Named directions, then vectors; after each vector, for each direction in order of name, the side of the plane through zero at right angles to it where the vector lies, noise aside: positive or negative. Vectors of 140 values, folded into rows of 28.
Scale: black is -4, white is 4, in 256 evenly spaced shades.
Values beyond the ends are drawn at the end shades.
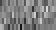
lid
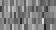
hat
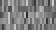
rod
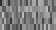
negative, positive, negative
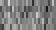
positive, negative, positive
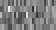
positive, positive, negative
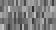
positive, positive, negative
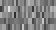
positive, positive, negative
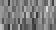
negative, positive, negative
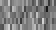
positive, negative, positive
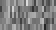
positive, positive, positive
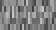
positive, positive, positive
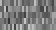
positive, negative, negative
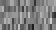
negative, positive, positive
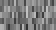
positive, positive, negative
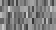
positive, positive, negative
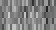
positive, negative, positive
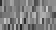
negative, positive, positive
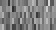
negative, positive, negative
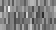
positive, positive, negative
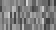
positive, positive, positive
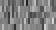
negative, negative, negative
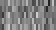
positive, negative, positive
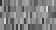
negative, positive, positive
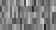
positive, positive, positive
